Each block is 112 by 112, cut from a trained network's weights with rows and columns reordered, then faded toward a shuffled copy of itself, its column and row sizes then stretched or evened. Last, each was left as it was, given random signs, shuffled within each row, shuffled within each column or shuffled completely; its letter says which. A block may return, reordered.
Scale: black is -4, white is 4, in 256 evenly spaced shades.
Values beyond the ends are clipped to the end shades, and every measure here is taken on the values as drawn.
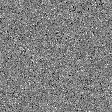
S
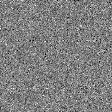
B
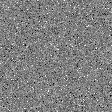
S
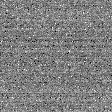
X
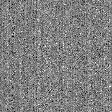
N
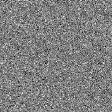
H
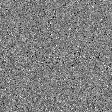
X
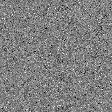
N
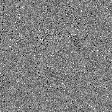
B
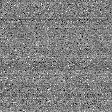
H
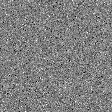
S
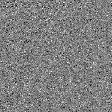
H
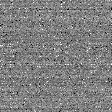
H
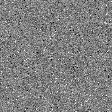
N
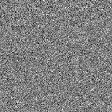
H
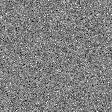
S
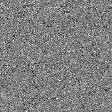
B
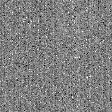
N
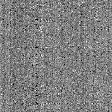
H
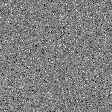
S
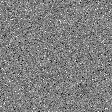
S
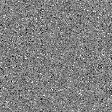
B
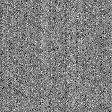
N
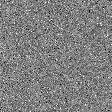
S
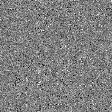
B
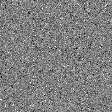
N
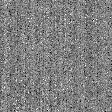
N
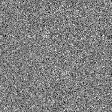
H
